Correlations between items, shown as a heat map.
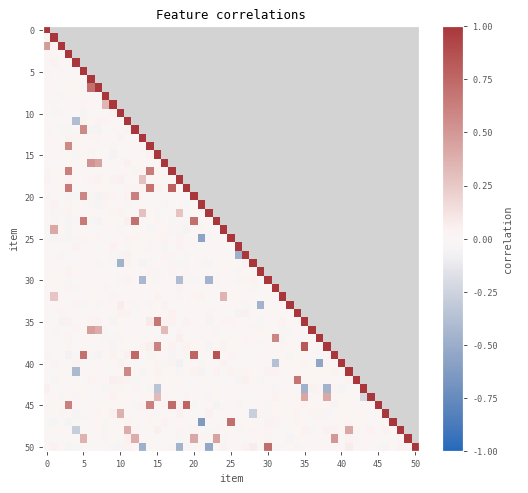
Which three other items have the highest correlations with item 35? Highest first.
38, 15, 44
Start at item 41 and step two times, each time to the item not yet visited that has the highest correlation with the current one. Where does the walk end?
48
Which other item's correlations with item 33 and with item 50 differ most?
30
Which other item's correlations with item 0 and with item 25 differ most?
47
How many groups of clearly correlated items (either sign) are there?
15
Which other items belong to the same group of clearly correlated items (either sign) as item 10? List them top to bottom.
28, 46
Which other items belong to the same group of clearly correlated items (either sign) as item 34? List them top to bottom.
42
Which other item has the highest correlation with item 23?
39
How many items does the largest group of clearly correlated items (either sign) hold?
6
